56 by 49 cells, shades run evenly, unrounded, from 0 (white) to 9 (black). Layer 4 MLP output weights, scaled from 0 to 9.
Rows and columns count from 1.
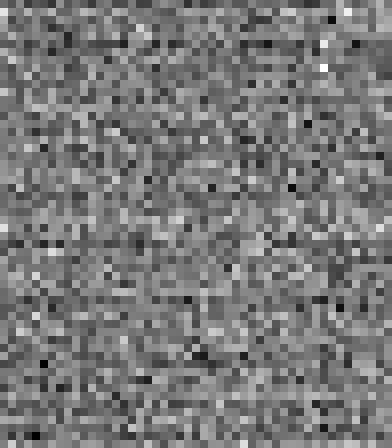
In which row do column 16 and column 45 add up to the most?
6
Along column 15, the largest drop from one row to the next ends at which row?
17
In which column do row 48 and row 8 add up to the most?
38
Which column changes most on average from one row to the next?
41
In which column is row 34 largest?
29
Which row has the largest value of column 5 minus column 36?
55
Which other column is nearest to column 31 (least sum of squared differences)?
13
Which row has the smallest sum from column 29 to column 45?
50
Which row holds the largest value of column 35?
31
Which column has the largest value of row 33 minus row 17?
46
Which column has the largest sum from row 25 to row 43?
11
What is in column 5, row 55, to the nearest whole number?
9
